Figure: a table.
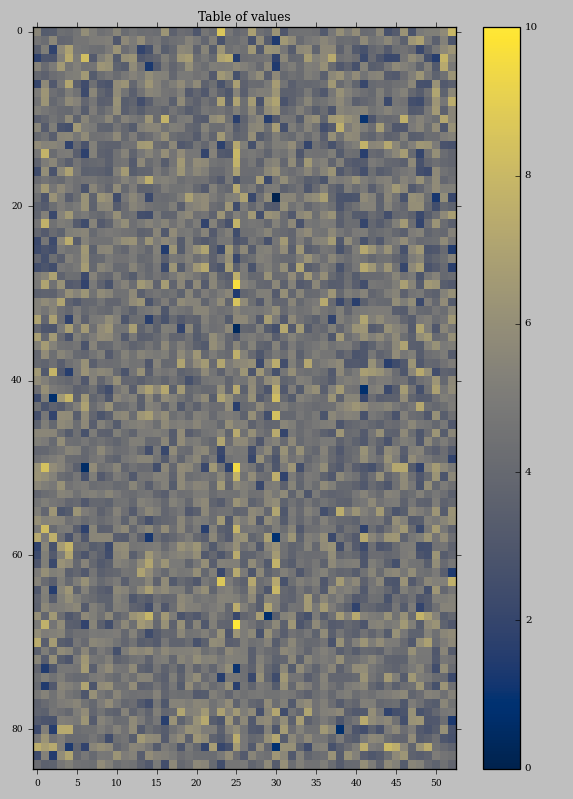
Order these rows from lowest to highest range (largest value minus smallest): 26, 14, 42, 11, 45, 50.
45, 26, 11, 14, 42, 50
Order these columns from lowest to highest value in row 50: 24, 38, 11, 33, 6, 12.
6, 24, 33, 38, 11, 12
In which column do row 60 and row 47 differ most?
23
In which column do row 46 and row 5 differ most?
25
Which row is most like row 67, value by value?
17
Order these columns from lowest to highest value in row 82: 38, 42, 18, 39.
18, 38, 39, 42
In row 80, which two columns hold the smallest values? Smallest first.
38, 2
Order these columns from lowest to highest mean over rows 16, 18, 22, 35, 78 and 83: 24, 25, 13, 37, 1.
13, 24, 37, 1, 25
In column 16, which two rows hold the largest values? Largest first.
10, 41
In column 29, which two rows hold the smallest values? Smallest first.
67, 10
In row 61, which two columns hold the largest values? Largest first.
30, 14
